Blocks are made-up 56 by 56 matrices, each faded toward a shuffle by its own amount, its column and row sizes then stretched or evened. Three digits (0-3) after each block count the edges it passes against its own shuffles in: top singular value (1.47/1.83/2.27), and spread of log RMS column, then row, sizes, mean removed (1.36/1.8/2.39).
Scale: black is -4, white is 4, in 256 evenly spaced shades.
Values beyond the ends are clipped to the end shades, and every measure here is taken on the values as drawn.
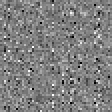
1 3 0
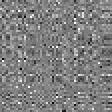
3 2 2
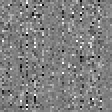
0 3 0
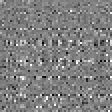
3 0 3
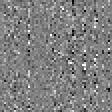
1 3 0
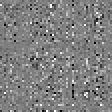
0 3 2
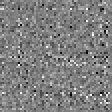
1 2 2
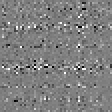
2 2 3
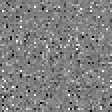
0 2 1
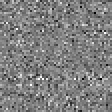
1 0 2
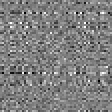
3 1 3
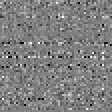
0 1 3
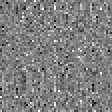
2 2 1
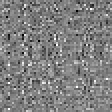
2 2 1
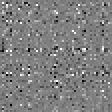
2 2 3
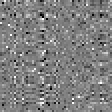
3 2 1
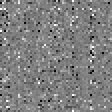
0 2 2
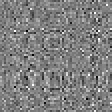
3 2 2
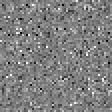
0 0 2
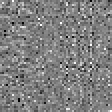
2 2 0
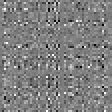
3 3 3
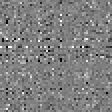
1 2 3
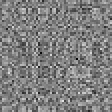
3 1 2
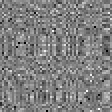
3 0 1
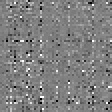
1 3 3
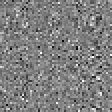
2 2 0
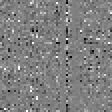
0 3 2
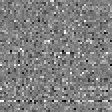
2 0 2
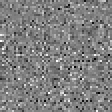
2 0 2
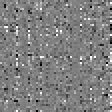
0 3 1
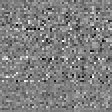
0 1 3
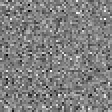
2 2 1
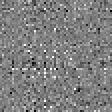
2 2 2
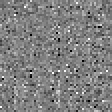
1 2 1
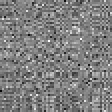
3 0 0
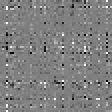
2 3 3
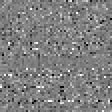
0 0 3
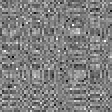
3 0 0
